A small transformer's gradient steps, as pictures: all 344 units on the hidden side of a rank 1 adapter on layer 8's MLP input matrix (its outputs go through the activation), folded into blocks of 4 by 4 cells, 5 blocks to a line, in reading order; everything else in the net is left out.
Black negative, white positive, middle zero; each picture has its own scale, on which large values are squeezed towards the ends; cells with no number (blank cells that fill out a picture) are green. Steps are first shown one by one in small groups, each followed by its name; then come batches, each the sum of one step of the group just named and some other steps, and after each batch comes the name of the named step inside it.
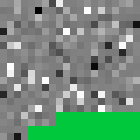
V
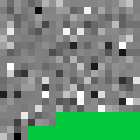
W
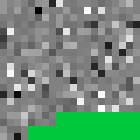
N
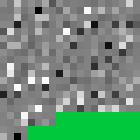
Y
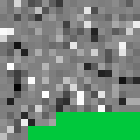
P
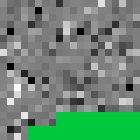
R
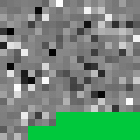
R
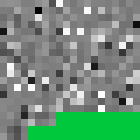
V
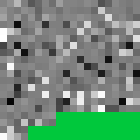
P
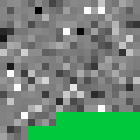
R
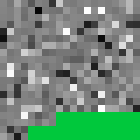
N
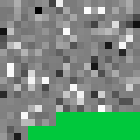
V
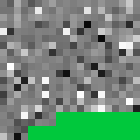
W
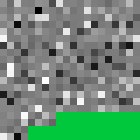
Y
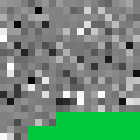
W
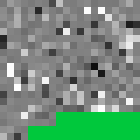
N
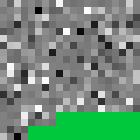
Y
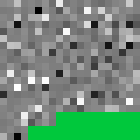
Y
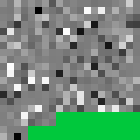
Y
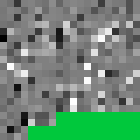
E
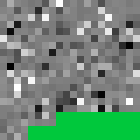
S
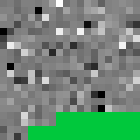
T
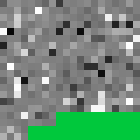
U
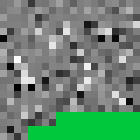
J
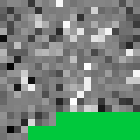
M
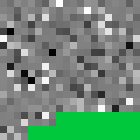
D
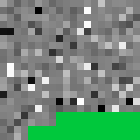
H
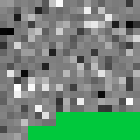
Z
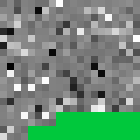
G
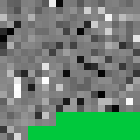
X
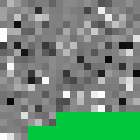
U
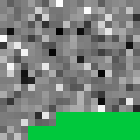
D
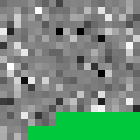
U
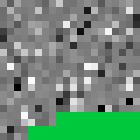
E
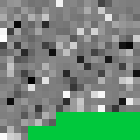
D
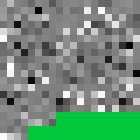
H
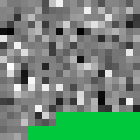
Z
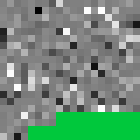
G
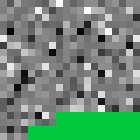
D
